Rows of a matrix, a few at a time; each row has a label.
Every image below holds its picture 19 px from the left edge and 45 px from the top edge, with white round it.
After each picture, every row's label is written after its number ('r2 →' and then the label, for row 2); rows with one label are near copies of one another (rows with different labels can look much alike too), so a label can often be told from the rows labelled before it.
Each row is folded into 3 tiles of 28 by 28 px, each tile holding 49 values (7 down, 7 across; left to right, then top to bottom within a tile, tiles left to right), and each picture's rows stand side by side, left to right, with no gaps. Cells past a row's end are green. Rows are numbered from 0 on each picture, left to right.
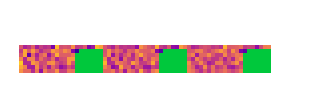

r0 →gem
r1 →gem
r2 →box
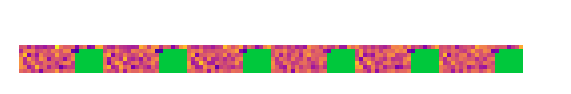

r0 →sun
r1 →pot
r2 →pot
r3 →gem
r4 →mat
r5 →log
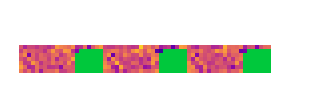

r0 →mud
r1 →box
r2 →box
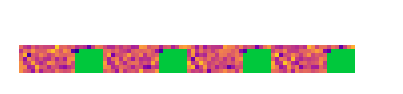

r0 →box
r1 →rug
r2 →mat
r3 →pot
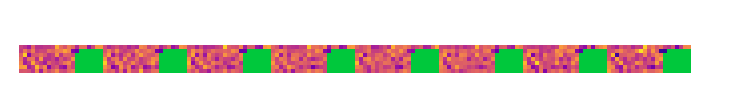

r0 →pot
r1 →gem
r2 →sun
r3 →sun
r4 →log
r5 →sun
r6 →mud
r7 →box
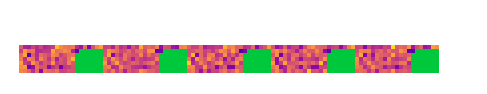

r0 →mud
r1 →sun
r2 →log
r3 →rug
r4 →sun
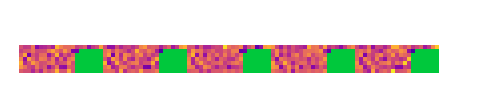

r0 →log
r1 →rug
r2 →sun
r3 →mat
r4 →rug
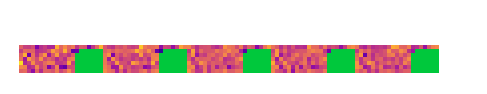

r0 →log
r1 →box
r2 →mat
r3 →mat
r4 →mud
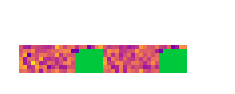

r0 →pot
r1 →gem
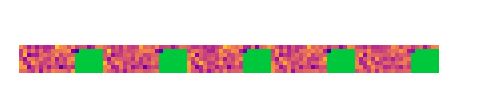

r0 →mat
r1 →mat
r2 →mud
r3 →mat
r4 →pot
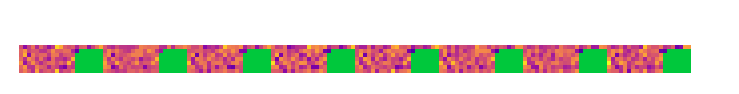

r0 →rug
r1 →mud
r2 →log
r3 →log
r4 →rug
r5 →mat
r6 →gem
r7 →gem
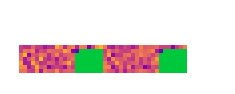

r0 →pot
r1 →mat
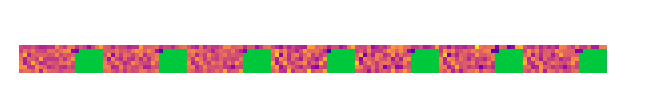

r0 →pot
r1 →box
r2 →rug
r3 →rug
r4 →log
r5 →sun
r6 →gem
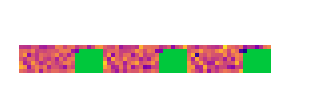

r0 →pot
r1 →log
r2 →box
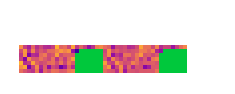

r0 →mat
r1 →mat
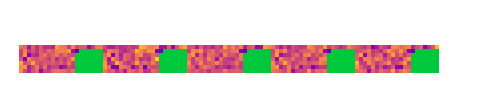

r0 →mat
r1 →mud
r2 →sun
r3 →mat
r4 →log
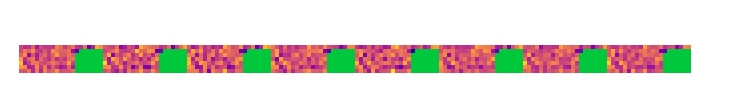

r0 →gem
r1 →log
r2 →gem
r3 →mat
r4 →rug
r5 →mud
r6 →log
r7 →gem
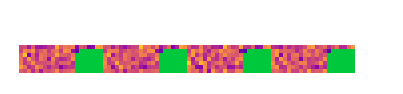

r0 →sun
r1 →sun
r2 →gem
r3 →rug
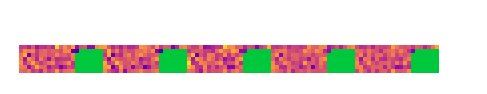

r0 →sun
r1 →mat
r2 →log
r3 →mud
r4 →rug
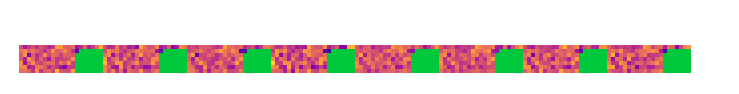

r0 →rug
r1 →gem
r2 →box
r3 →gem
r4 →log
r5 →mud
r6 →rug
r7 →pot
